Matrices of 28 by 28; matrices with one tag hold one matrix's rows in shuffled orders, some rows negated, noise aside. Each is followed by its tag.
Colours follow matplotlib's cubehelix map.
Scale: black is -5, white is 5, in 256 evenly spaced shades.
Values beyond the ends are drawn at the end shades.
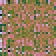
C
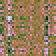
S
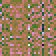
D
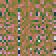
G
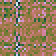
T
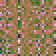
G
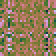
S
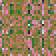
D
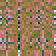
G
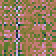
T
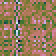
T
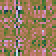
T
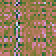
T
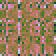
G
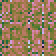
D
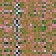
T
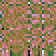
D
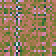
T
